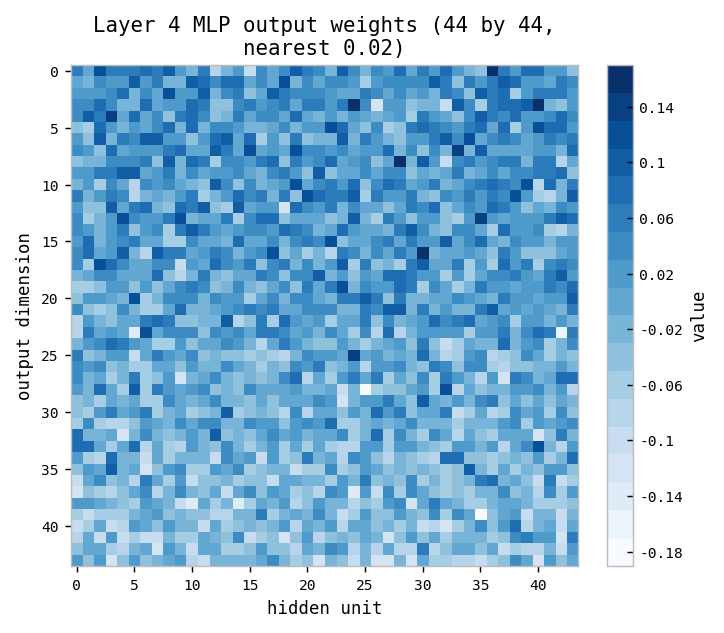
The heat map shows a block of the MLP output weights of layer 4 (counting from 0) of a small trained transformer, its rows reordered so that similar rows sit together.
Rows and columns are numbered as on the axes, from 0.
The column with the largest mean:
43
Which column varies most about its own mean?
42
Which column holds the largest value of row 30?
13
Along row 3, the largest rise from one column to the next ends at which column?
33
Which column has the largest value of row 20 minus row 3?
26
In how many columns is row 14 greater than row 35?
29
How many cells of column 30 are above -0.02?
29
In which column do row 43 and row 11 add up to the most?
38
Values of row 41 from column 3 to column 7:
0.02 -0.1 -0.06 -0.1 -0.1
